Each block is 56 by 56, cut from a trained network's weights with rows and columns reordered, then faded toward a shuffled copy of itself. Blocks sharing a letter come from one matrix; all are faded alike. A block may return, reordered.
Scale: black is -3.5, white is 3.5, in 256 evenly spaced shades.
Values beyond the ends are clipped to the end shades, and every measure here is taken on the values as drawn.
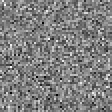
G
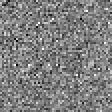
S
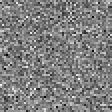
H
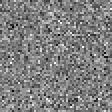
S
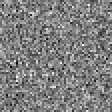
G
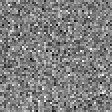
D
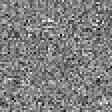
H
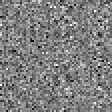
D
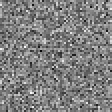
G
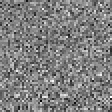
H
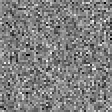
D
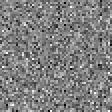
D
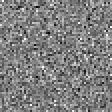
S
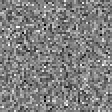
S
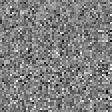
D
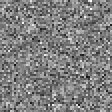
G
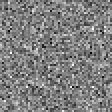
G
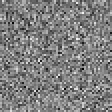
H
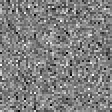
D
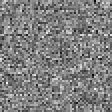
H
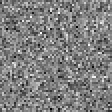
S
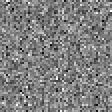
D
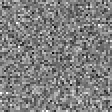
G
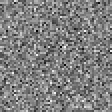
G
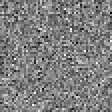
S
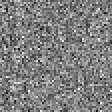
S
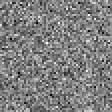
S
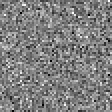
S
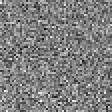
H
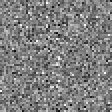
S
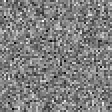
G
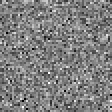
S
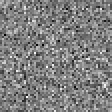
D
